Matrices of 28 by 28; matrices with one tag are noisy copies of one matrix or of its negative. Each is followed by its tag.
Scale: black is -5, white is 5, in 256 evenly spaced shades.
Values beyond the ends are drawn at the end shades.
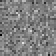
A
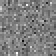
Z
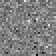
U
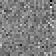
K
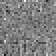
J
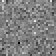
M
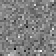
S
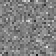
U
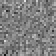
J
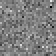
K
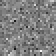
S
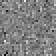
J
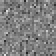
J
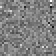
K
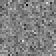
Z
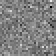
K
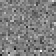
S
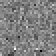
S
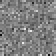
A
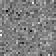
A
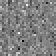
Z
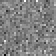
J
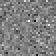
U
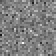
A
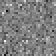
J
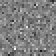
S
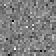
S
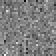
J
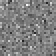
Z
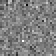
Z
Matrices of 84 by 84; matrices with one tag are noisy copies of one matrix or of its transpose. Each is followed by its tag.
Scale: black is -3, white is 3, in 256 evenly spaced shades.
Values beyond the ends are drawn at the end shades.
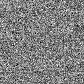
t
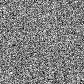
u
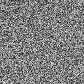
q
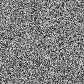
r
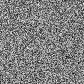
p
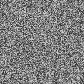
u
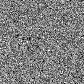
r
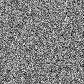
t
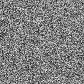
p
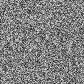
p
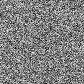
t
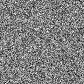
p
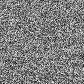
u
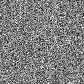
u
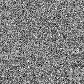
u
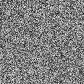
q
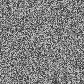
u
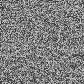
u
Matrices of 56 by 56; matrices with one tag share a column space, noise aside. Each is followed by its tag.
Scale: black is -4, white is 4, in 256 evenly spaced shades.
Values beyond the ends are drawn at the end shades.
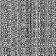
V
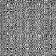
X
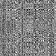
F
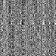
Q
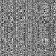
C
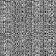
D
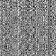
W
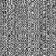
X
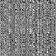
F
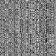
F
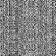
W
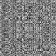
C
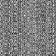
D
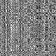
C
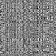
C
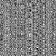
X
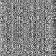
C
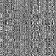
Q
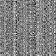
D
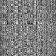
Q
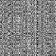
D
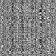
C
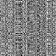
D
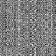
V
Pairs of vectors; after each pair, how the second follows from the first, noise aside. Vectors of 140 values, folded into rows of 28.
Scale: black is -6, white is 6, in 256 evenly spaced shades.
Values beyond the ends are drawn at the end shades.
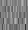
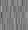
wrapped around, shrunk.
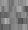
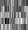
negated, scaled up.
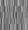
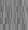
wrapped around, shrunk.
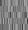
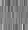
negated, partly zeroed.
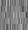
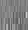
negated, partly zeroed.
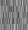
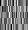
reversed, negated, scaled up.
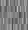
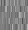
negated, partly zeroed.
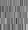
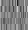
wrapped around.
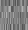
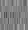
negated, partly zeroed.
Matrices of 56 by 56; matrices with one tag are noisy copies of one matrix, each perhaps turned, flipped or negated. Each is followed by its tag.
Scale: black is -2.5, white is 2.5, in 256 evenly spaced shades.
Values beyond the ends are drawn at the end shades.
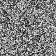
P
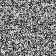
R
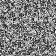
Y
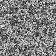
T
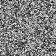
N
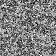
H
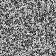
Y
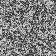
H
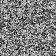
H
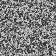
N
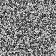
N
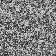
R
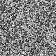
P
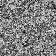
H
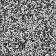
N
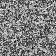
T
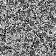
H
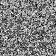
T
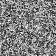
Y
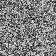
R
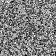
N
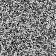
P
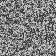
Y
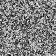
N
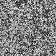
T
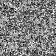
T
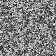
Y
